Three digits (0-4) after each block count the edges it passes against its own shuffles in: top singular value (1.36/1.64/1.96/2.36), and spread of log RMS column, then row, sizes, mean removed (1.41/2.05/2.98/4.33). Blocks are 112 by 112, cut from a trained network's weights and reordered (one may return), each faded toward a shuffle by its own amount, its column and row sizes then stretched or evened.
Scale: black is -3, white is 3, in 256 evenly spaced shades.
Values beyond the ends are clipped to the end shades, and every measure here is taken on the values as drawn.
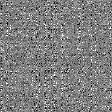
1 3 1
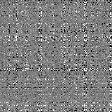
3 3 3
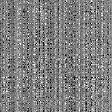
4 3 3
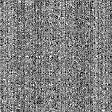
3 0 2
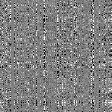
4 4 2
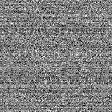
3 1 0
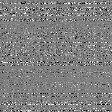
1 0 4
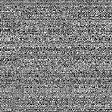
3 1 2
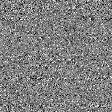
1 0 2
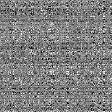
3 3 2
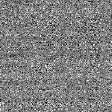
1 2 2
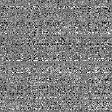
2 2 3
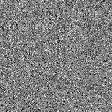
3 0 0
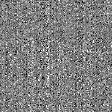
1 2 2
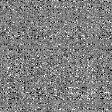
0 1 3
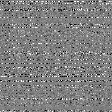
0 1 4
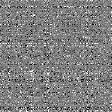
2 2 3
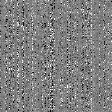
1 4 0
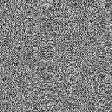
4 0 0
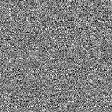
3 0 2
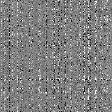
2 4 2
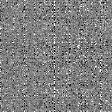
2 3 1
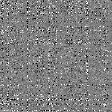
0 3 3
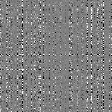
4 4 2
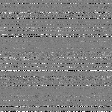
3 0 4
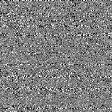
3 0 3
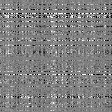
4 1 4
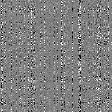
1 4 2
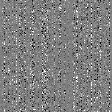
0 4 1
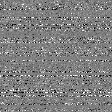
1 0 4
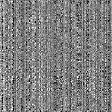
4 3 2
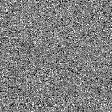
2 0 1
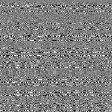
3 0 4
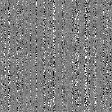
0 4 0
